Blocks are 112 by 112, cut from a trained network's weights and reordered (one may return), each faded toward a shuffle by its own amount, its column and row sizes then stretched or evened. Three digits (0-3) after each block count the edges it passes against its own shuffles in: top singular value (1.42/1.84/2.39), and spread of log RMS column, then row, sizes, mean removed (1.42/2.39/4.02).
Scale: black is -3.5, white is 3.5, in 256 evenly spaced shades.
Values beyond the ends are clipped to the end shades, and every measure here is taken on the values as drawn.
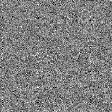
1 1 1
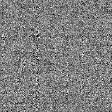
0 2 1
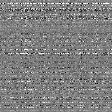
2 1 3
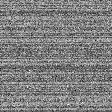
3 0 0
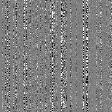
1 3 0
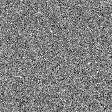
0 0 0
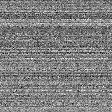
3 0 2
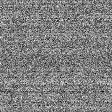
1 0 1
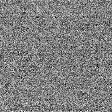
0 1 1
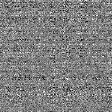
1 2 2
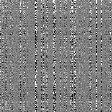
2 3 1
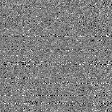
1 1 2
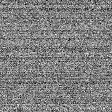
2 0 1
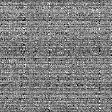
3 2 1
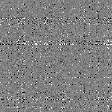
2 2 2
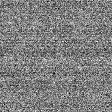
1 0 1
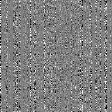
1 3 1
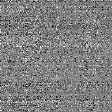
1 2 2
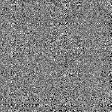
0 2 2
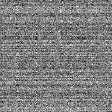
3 2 0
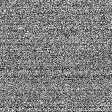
1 0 1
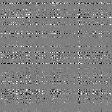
1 2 3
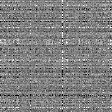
3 2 2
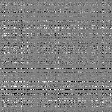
2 2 3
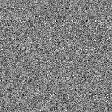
1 0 1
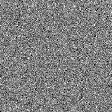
2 1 0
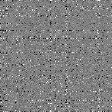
1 2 2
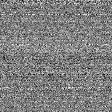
1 0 2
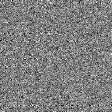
0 0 2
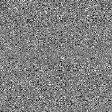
0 1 2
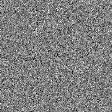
0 1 0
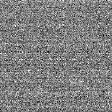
1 2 1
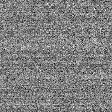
1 1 0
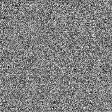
0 1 1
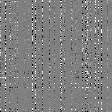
1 3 2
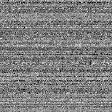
3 1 2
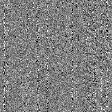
1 2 0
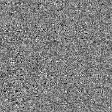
1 1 1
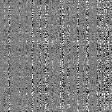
1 3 1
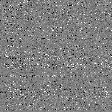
0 1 2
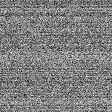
2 0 0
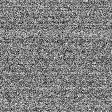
1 0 0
